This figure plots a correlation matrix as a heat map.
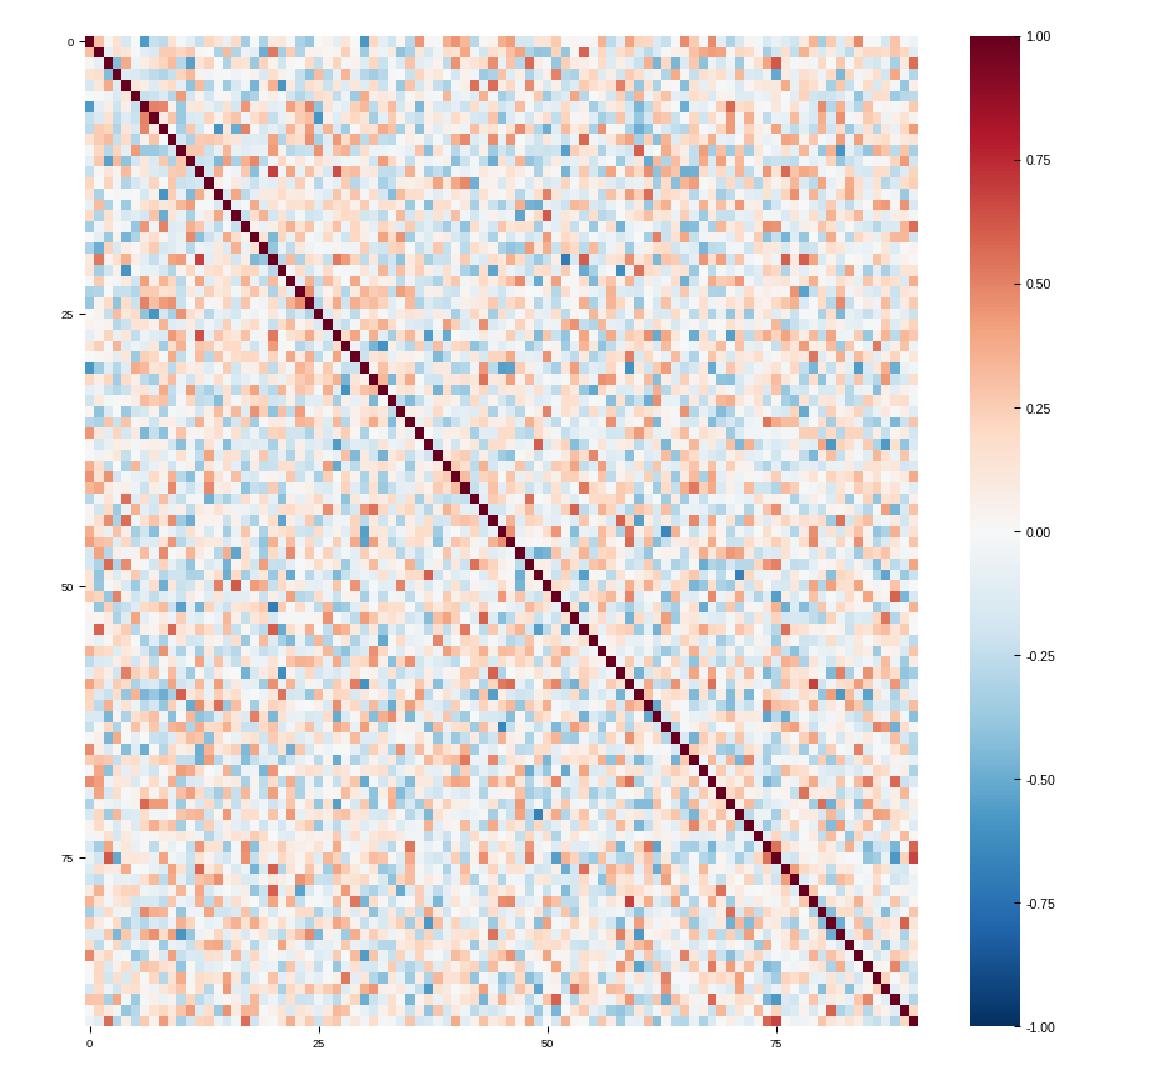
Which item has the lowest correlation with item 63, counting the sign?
45
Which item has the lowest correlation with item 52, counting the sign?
20
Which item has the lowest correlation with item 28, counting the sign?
32
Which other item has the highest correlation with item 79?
59
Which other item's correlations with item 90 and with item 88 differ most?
75
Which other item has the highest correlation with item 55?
38
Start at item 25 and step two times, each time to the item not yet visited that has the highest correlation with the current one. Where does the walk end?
60
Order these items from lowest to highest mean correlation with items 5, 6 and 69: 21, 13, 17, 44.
13, 21, 44, 17
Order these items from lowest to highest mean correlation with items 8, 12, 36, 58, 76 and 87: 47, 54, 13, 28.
13, 28, 47, 54
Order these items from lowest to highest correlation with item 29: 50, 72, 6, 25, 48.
25, 48, 72, 6, 50
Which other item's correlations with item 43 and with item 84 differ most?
30
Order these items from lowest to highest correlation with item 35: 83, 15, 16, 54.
15, 16, 54, 83
